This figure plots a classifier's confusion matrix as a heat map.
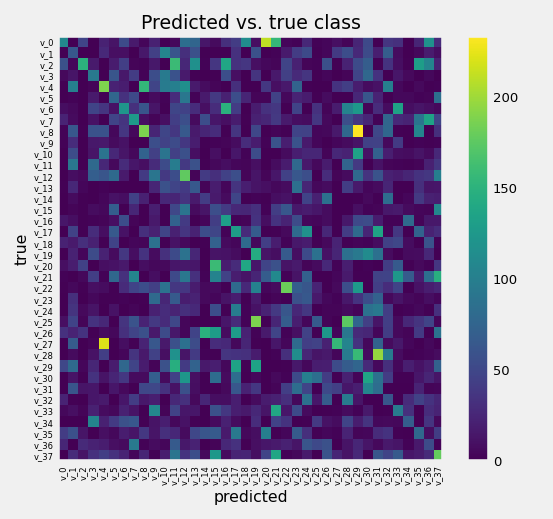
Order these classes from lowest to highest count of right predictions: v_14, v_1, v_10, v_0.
v_14, v_1, v_10, v_0
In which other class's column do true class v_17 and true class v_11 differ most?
v_31
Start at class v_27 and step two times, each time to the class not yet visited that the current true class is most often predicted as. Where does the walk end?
v_8
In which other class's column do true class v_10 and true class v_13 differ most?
v_29
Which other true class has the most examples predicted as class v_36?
v_7
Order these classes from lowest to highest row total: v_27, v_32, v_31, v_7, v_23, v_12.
v_23, v_32, v_31, v_7, v_27, v_12
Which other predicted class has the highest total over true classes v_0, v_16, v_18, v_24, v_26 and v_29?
v_17
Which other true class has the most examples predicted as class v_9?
v_33
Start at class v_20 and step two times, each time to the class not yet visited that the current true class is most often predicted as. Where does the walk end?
v_37
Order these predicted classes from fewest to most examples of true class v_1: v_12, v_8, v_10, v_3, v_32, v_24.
v_3, v_8, v_12, v_24, v_32, v_10
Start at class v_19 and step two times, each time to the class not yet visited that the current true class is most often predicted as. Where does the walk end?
v_12
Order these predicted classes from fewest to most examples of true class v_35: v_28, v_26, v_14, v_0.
v_26, v_28, v_0, v_14
